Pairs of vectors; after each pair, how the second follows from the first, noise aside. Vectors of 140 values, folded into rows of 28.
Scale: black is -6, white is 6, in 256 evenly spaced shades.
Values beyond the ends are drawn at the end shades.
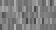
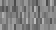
negated.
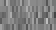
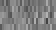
negated.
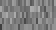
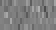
partly zeroed.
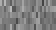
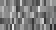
reversed, negated, scaled up.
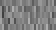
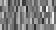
reversed, negated, scaled up.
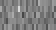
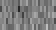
sign-scrambled.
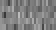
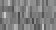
negated.
